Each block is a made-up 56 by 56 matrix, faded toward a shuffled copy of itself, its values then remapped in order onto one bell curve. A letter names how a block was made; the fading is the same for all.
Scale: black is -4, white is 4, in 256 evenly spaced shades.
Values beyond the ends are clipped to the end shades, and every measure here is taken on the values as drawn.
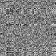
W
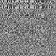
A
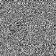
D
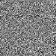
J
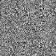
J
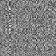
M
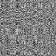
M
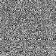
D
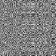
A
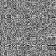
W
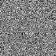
D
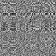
A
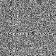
J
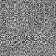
W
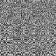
A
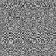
W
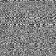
A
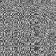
W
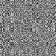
M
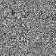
J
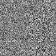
J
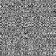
W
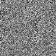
J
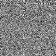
D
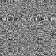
W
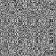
M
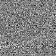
D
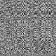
M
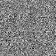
J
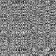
M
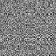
W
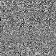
D
